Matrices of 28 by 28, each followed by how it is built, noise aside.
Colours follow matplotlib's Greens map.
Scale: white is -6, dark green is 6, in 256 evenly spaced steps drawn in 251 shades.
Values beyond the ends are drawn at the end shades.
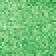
smooth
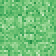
blocks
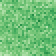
smooth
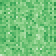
blocks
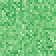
block diagonal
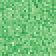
blocks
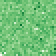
sparse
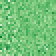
uneven columns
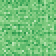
blocks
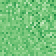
upper triangular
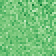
upper triangular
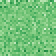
uneven rows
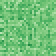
blocks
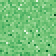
sparse
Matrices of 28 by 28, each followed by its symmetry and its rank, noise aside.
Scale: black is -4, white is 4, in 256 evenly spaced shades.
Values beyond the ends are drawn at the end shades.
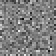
antisymmetric, rank six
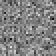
no symmetry, rank six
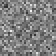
symmetric, rank six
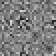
symmetric, rank four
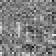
no symmetry, rank six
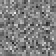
symmetric, rank five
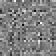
no symmetry, rank five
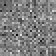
symmetric, rank four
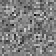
symmetric, rank six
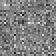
no symmetry, rank six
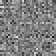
no symmetry, rank five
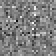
antisymmetric, rank six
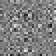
antisymmetric, rank four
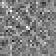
symmetric, rank six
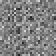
symmetric, rank four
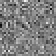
antisymmetric, rank six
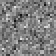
symmetric, rank six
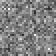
symmetric, rank six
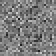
symmetric, rank six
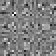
symmetric, rank five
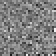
no symmetry, rank five
